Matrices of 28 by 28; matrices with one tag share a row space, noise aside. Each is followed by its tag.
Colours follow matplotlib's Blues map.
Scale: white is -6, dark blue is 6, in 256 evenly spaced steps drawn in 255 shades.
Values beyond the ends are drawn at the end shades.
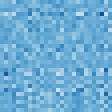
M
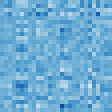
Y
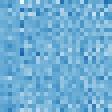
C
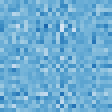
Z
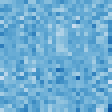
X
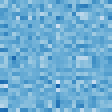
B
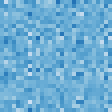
M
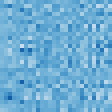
C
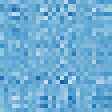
Z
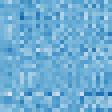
C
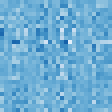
Z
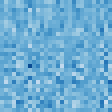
M
